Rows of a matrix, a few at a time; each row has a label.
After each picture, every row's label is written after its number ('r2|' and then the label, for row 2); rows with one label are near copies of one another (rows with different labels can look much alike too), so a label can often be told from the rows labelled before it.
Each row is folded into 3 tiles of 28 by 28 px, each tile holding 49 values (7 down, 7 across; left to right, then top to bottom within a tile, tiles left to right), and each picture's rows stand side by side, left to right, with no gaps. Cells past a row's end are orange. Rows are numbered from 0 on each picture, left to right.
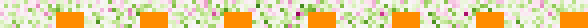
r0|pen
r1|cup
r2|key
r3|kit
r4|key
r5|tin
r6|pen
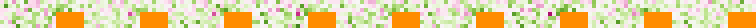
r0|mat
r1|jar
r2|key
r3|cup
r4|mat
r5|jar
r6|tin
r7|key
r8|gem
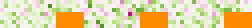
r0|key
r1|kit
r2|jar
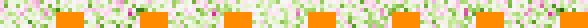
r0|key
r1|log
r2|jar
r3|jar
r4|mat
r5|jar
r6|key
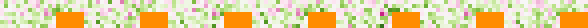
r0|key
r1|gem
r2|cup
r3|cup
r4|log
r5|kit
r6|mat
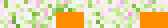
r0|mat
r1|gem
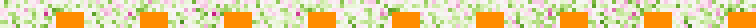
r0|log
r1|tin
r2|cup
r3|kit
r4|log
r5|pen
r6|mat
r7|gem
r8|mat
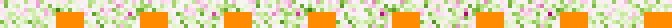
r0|key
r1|tin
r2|tin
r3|key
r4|kit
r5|kit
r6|tin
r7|gem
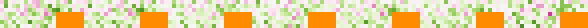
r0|key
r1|key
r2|gem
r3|gem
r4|key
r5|jar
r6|tin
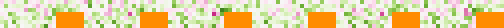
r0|cup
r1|key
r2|log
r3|gem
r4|tin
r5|log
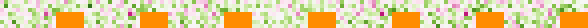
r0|kit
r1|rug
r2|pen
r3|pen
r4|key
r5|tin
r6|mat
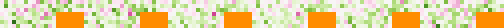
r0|gem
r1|jar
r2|kit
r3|kit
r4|mat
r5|mat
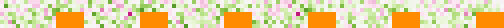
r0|mat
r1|tin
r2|mat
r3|pen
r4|mat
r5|cup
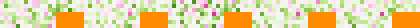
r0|mat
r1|rug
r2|rug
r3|kit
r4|tin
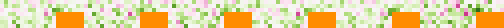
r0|log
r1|tin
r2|mat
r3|log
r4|log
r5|key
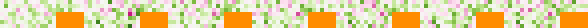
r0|jar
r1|cup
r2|rug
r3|pen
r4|pen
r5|mat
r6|gem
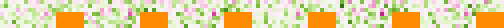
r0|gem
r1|jar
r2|tin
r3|rug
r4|rug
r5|cup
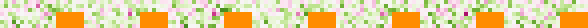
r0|pen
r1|jar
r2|log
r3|cup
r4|key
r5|tin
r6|gem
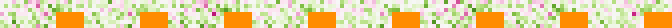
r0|pen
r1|cup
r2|pen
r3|pen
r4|log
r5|gem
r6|pen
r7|kit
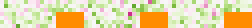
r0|mat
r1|kit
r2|rug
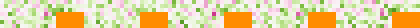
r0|jar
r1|pen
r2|kit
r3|jar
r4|log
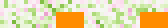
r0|gem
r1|mat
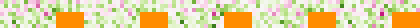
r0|pen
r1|pen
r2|cup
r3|key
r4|kit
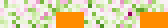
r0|gem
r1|kit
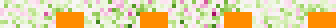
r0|log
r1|cup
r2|rug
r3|mat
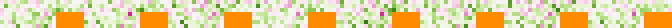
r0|mat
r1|kit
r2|gem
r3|rug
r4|key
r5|rug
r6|gem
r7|kit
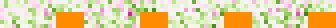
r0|log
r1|jar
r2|cup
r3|cup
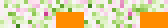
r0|tin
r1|kit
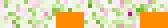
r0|tin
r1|kit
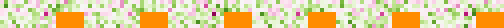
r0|kit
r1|pen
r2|key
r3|tin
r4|gem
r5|cup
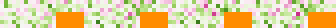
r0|gem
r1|gem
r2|key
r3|gem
